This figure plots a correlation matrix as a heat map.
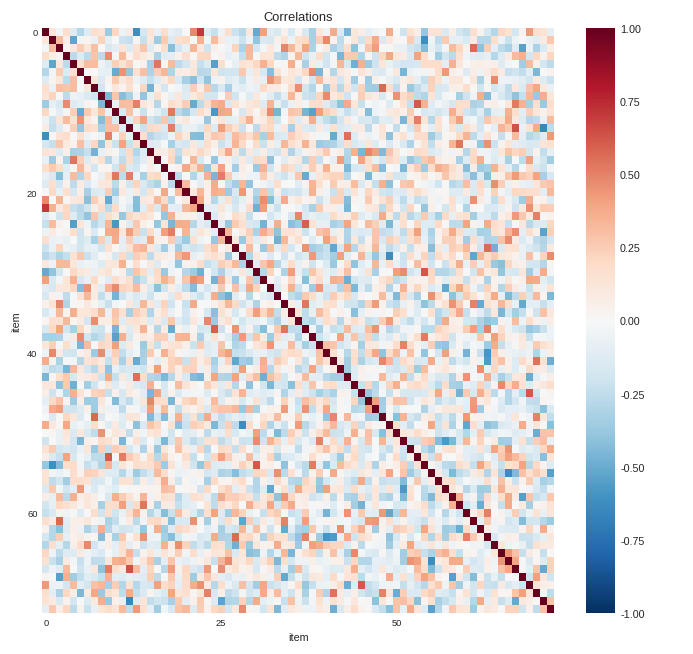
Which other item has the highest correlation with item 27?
63
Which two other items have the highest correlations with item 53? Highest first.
9, 11
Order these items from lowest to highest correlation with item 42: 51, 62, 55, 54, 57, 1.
1, 51, 55, 57, 54, 62
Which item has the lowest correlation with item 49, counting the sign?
28
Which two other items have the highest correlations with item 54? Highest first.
30, 38
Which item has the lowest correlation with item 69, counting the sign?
43
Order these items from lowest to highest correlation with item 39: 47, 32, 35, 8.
47, 8, 35, 32
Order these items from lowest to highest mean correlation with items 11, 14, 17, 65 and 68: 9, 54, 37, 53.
54, 37, 9, 53
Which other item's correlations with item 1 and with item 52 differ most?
66
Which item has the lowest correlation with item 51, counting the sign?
57
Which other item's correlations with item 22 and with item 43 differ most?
0
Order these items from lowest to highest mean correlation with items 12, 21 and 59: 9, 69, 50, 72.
50, 72, 9, 69
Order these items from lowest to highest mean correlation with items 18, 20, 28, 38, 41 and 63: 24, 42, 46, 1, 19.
1, 46, 24, 19, 42
